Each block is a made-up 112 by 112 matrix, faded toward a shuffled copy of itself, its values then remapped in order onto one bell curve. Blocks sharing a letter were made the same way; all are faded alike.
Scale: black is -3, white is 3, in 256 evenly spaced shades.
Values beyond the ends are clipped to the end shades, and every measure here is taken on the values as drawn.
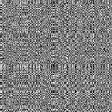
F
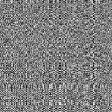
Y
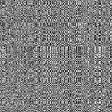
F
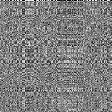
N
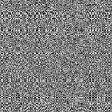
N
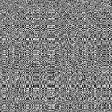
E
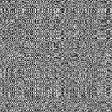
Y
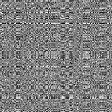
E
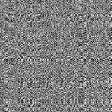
Y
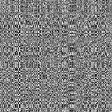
F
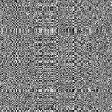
F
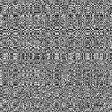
E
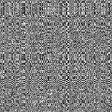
F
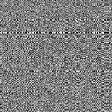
N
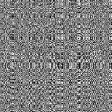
F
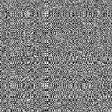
Y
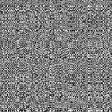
N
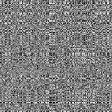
N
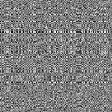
E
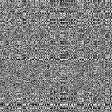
N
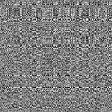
N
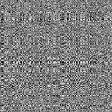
N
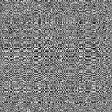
E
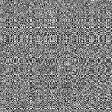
N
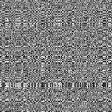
E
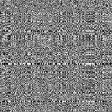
N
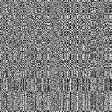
F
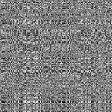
N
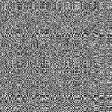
Y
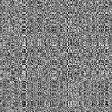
Y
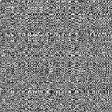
N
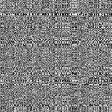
N
